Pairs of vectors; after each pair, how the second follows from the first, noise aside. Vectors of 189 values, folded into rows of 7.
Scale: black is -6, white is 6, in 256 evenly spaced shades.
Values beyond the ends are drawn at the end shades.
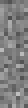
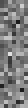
wrapped around, negated, scaled up.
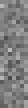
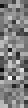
negated, scaled up.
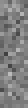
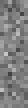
negated.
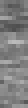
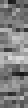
wrapped around, negated, scaled up.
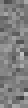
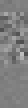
partly zeroed.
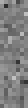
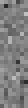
copied.
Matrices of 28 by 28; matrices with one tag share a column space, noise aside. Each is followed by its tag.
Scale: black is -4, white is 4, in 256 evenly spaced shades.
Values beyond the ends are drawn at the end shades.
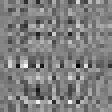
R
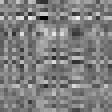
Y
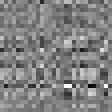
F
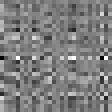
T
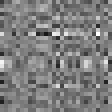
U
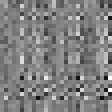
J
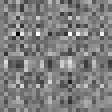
U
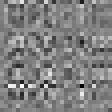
F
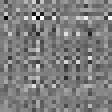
Y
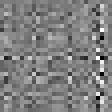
T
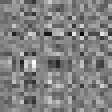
U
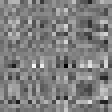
R
